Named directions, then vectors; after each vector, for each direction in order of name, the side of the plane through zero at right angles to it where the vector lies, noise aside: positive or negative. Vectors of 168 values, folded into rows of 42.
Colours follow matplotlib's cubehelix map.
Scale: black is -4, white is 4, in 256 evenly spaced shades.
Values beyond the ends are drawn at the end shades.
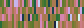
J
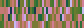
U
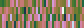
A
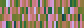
positive, negative, negative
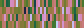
positive, positive, positive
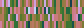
negative, negative, negative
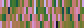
negative, negative, negative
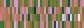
negative, positive, positive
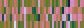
negative, positive, positive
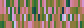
negative, positive, positive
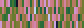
negative, negative, negative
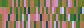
positive, negative, positive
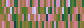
positive, negative, negative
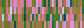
positive, positive, negative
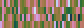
positive, negative, negative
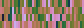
negative, negative, positive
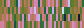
positive, negative, negative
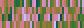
negative, negative, positive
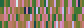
positive, positive, positive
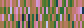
negative, positive, negative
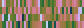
negative, positive, negative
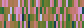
negative, positive, negative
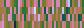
positive, negative, negative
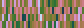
negative, positive, negative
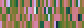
negative, negative, negative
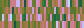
positive, positive, negative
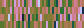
negative, positive, negative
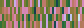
negative, positive, positive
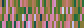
positive, negative, positive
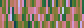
positive, positive, negative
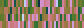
positive, negative, positive
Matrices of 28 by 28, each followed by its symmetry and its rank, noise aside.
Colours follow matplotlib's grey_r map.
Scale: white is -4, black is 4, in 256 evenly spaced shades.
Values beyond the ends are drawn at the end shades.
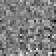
antisymmetric, rank six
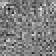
symmetric, rank five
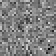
symmetric, rank seven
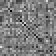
symmetric, rank seven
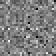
no symmetry, rank five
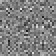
no symmetry, rank seven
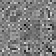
symmetric, rank five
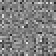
no symmetry, rank five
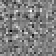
antisymmetric, rank six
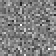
no symmetry, rank seven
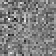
no symmetry, rank five
